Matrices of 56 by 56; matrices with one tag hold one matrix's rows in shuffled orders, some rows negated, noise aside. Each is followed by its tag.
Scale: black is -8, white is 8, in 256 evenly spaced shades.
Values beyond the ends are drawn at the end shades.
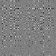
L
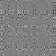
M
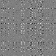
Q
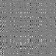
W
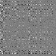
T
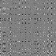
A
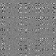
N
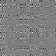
W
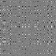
A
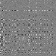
T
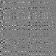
T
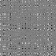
A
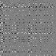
T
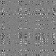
N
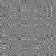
A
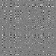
L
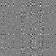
Q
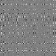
M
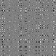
N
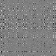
M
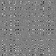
L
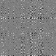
Q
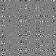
N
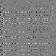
T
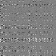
T
